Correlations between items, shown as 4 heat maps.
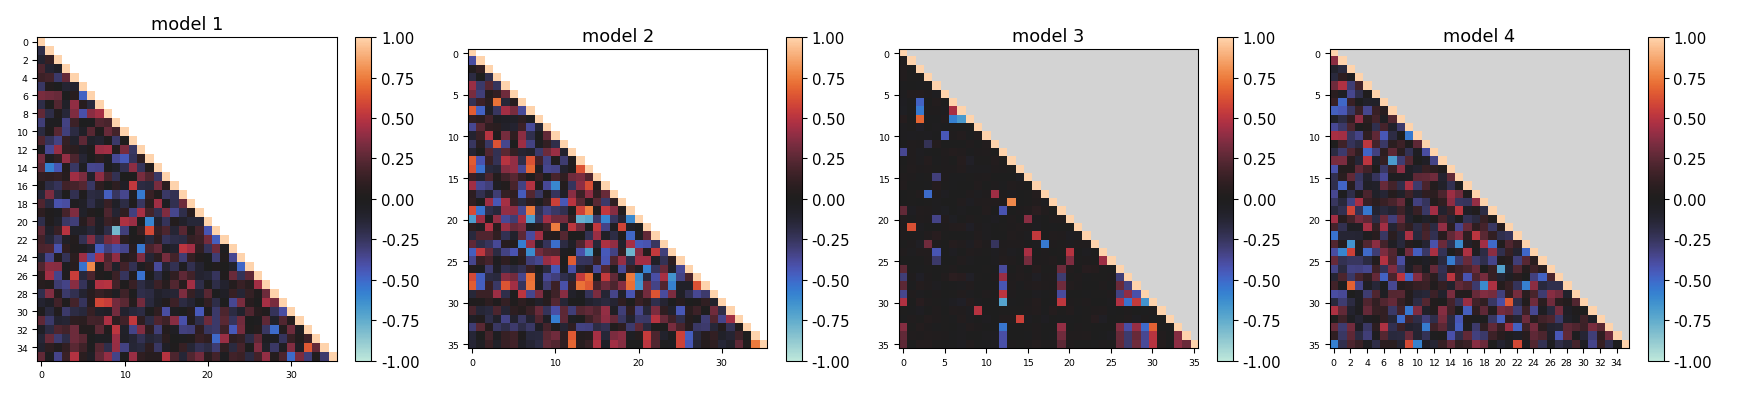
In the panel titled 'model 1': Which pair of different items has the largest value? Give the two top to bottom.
6, 25
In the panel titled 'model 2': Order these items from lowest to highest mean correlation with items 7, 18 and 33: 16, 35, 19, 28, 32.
32, 16, 35, 19, 28
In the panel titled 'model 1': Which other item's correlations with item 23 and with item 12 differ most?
17
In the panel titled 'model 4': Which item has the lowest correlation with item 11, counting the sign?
33
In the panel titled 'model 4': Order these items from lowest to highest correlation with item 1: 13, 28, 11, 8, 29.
29, 8, 28, 11, 13
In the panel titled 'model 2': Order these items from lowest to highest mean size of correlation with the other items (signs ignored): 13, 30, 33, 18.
30, 33, 18, 13
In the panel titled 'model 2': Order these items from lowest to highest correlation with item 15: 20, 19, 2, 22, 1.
20, 1, 19, 2, 22
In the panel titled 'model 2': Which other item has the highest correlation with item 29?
22
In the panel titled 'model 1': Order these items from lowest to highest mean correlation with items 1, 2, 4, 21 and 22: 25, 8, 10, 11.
11, 10, 8, 25
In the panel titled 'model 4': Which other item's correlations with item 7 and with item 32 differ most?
13
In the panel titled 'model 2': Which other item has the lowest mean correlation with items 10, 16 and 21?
26
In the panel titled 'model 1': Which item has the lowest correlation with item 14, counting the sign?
1
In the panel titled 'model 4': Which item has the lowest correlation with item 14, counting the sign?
25
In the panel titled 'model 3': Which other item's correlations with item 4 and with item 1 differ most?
21
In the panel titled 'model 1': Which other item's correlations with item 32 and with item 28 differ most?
34
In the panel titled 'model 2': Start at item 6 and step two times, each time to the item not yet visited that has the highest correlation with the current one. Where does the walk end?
11
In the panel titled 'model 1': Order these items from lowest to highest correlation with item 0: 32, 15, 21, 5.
5, 32, 15, 21
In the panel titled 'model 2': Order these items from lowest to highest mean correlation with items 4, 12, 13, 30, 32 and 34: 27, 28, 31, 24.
24, 31, 27, 28
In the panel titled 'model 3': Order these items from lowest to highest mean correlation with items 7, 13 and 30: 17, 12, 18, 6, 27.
12, 27, 17, 6, 18
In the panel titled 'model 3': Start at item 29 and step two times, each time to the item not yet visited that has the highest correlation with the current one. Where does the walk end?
27
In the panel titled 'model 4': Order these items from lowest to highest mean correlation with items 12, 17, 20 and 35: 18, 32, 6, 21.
32, 21, 6, 18
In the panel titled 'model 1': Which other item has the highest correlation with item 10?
20
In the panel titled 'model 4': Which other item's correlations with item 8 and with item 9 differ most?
27
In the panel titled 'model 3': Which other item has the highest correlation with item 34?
30
